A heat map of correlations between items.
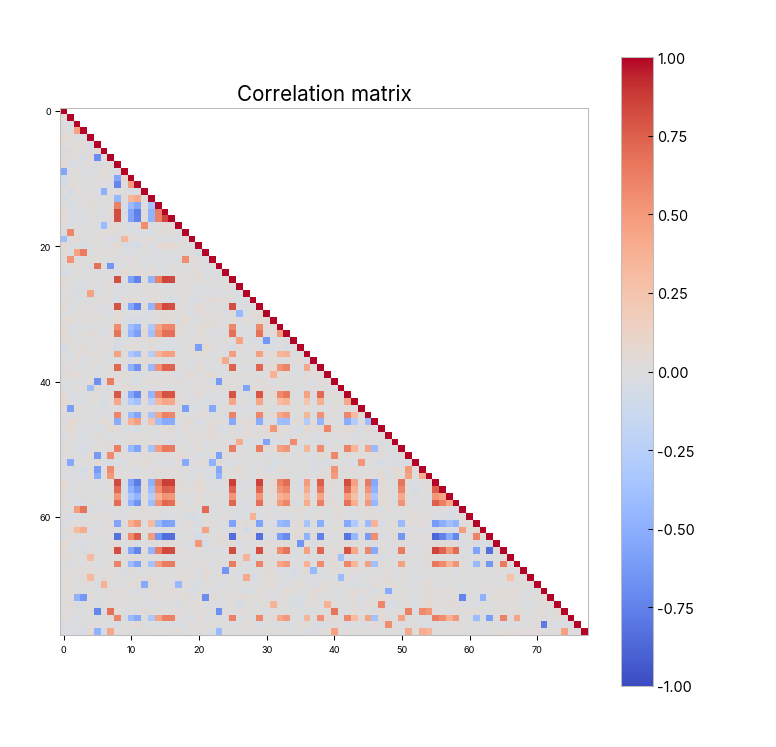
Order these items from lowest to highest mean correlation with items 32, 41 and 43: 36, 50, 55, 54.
54, 36, 50, 55
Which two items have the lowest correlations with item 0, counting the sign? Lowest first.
9, 19
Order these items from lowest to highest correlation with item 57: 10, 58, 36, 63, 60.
63, 10, 60, 36, 58
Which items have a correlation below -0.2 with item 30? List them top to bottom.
26, 34, 49
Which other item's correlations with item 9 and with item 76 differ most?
71
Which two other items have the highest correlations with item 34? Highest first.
49, 26
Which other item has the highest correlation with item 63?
11
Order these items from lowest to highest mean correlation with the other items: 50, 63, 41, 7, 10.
63, 10, 41, 7, 50
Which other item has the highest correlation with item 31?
47
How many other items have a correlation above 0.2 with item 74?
6
